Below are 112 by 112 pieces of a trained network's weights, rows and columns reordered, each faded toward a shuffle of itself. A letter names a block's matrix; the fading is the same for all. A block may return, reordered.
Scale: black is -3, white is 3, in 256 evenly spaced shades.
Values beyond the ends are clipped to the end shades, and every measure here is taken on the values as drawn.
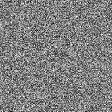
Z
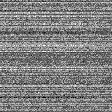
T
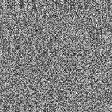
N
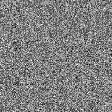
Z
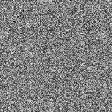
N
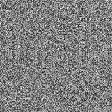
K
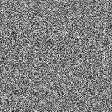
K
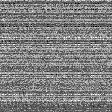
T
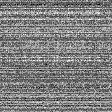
T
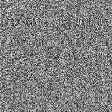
N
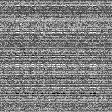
T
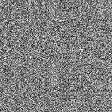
Z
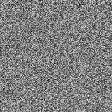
K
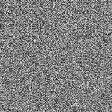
N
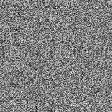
N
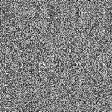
Z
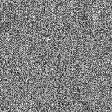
Z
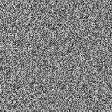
N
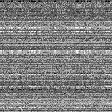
T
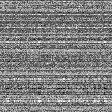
T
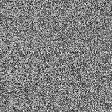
N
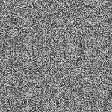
K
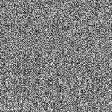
Z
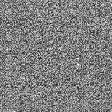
K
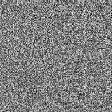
Z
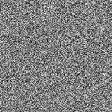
N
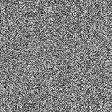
Z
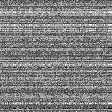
T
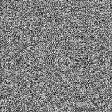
N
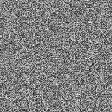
K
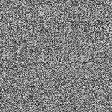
K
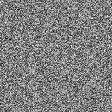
K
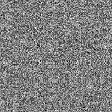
Z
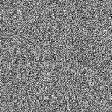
Z
